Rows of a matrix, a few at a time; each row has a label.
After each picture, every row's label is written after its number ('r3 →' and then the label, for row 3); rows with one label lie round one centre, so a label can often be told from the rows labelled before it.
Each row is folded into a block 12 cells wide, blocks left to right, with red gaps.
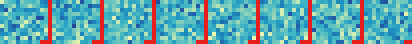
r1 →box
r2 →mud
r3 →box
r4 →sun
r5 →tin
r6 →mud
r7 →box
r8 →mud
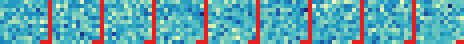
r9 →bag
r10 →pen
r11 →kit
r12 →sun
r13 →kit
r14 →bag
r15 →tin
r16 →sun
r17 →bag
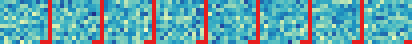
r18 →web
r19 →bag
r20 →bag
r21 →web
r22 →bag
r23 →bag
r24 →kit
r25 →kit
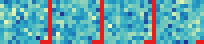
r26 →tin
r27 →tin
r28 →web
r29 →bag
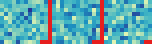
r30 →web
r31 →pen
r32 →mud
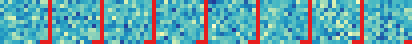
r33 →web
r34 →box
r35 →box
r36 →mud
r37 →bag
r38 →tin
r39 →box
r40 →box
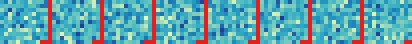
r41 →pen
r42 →mud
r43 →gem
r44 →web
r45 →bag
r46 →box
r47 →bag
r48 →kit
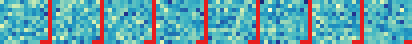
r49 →kit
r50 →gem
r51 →web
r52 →kit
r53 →sun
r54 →sun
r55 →web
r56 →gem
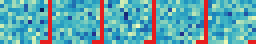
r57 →kit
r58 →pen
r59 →tin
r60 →box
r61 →bag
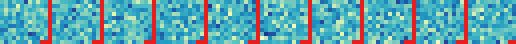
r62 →pen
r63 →box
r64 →kit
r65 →kit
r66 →mud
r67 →bag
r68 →box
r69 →web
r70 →mud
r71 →gem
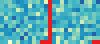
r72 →box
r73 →sun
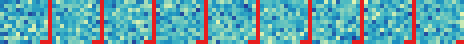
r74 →bag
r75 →sun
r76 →bag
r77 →gem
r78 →web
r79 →kit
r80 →box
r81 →box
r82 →pen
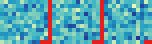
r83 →kit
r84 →pen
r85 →mud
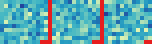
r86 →pen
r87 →tin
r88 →sun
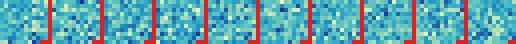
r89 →pen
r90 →tin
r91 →gem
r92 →pen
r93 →pen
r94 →gem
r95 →bag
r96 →web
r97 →mud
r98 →kit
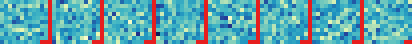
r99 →sun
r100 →tin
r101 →box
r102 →gem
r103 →pen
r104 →web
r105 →gem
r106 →kit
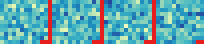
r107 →pen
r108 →pen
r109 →bag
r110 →gem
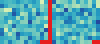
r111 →mud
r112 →sun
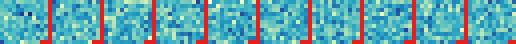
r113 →web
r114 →gem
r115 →tin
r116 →pen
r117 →box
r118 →sun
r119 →mud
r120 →kit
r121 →pen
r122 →mud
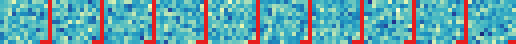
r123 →web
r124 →box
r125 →sun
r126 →kit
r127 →tin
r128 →tin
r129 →mud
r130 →mud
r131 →bag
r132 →kit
